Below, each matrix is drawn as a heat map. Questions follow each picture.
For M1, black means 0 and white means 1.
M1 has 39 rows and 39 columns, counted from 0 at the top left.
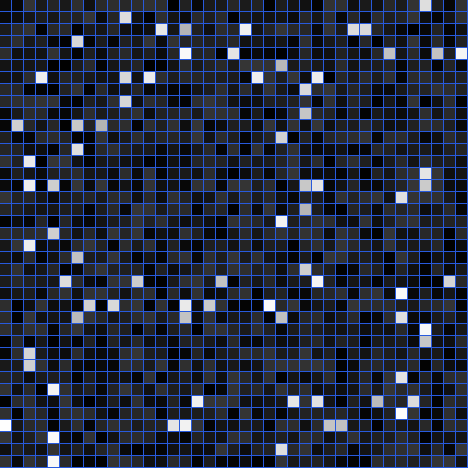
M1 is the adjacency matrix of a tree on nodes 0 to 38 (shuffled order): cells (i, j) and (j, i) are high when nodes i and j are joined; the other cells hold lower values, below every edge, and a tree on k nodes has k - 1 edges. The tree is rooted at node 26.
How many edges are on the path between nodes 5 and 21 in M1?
4
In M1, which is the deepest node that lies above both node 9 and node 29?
15
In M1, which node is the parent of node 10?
6
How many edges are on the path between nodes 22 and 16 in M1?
5
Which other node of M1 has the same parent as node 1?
8
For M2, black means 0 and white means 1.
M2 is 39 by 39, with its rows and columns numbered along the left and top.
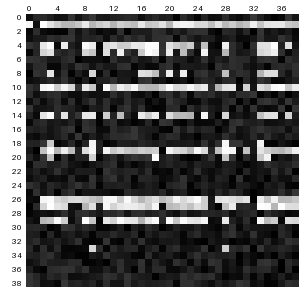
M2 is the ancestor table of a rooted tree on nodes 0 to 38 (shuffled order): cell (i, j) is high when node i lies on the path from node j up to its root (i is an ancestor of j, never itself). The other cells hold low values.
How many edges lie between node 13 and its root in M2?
9
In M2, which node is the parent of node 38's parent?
27
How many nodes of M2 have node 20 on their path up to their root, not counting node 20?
6
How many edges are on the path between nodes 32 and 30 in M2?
3
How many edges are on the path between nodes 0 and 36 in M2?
6
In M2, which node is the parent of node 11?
5
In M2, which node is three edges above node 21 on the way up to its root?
29
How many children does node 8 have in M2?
5
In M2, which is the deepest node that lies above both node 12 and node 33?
4
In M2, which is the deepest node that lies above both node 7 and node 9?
26
